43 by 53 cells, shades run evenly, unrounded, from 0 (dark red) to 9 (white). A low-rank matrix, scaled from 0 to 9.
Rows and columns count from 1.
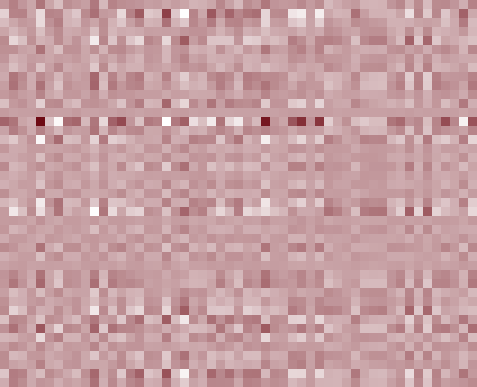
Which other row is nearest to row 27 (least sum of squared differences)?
30
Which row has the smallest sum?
14
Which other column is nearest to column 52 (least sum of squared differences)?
24
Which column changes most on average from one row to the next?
5
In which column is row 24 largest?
11
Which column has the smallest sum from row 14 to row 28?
21
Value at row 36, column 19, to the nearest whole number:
3
